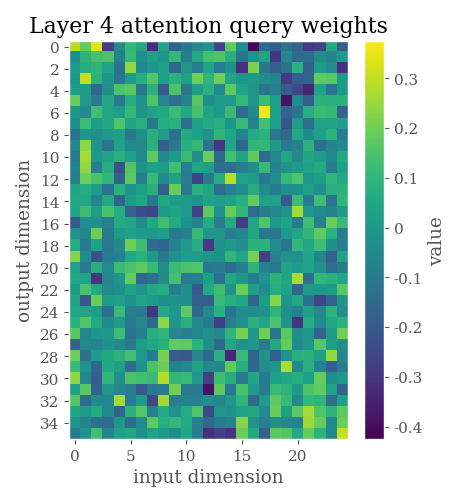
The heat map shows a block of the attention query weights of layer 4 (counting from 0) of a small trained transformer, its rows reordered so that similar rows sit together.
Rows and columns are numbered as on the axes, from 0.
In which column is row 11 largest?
1
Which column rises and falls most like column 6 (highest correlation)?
11
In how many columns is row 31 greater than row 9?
12
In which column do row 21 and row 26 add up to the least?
2
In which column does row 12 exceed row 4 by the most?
20
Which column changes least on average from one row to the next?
3
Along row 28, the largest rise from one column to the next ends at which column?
15
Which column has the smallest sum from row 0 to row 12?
19
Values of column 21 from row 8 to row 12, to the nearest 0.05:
-0.05 0.1 0.05 0.05 0
